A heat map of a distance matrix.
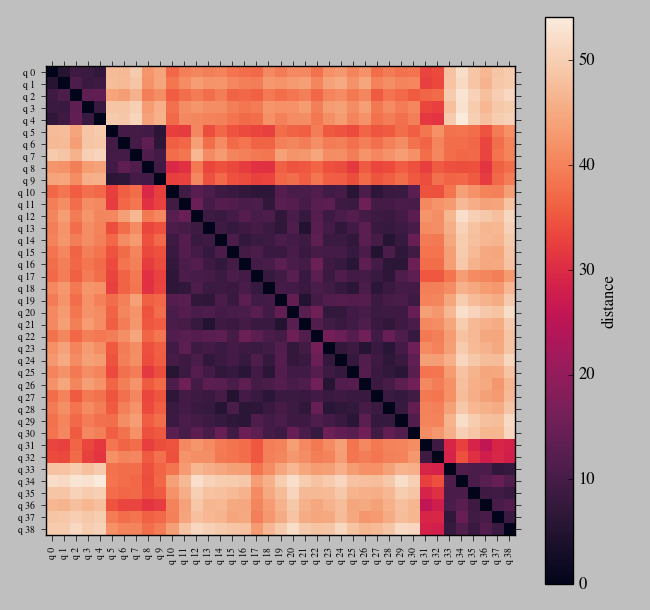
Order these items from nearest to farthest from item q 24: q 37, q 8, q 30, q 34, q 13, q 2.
q 13, q 30, q 8, q 2, q 37, q 34
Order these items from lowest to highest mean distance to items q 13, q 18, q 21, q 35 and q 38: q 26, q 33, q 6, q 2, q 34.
q 26, q 33, q 34, q 6, q 2
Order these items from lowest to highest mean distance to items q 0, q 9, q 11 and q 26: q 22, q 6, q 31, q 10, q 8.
q 10, q 22, q 8, q 6, q 31
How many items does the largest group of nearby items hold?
21
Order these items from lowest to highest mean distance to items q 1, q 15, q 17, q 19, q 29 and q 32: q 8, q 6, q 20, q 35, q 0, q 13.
q 13, q 20, q 0, q 8, q 6, q 35
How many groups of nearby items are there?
5
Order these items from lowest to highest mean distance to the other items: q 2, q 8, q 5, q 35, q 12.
q 12, q 8, q 5, q 2, q 35
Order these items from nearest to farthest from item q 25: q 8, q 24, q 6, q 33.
q 24, q 8, q 6, q 33
